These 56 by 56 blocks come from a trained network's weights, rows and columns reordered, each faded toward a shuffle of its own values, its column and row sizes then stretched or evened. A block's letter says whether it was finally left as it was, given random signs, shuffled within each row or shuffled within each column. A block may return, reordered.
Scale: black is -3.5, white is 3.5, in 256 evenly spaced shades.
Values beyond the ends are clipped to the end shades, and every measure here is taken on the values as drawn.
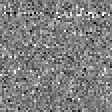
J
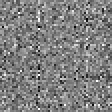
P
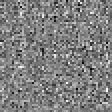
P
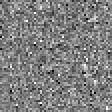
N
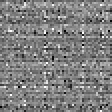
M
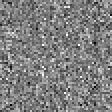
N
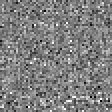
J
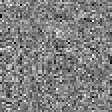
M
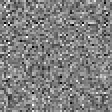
M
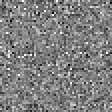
J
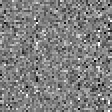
N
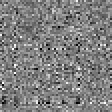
M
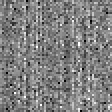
N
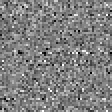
J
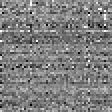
M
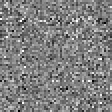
P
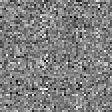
P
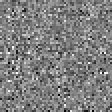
P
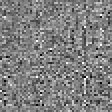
M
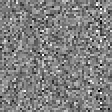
N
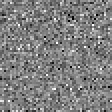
J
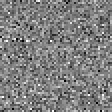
J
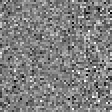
N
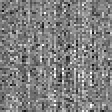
M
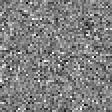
J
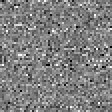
J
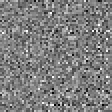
P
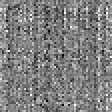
M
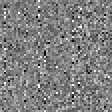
N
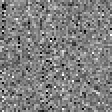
N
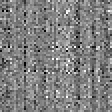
M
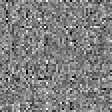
M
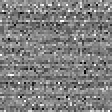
J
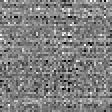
M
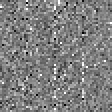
N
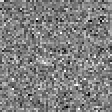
J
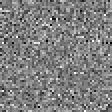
J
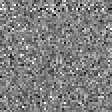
J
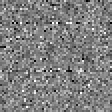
J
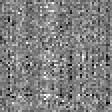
M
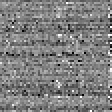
M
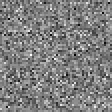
J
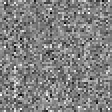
P
